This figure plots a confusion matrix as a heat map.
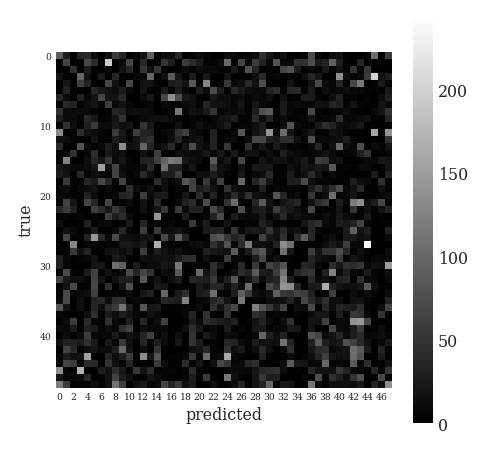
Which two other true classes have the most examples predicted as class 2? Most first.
27, 33
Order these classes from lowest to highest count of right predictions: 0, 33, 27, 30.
30, 0, 27, 33
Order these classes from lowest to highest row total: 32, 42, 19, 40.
19, 40, 42, 32
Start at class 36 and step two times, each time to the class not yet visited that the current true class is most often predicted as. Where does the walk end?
32
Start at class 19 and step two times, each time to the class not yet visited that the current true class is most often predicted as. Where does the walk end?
29
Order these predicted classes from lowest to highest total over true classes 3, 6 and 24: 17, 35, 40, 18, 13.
18, 35, 17, 13, 40
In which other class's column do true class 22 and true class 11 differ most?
45
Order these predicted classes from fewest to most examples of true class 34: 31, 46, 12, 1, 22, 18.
46, 12, 18, 1, 31, 22
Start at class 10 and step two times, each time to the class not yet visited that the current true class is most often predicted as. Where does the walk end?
38
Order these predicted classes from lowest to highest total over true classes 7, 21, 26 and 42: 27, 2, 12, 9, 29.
27, 12, 2, 9, 29
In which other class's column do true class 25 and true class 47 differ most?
0
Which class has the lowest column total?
11
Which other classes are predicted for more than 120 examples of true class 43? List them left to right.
4, 12, 24
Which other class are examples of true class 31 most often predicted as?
39
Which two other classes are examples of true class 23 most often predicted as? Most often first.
14, 7
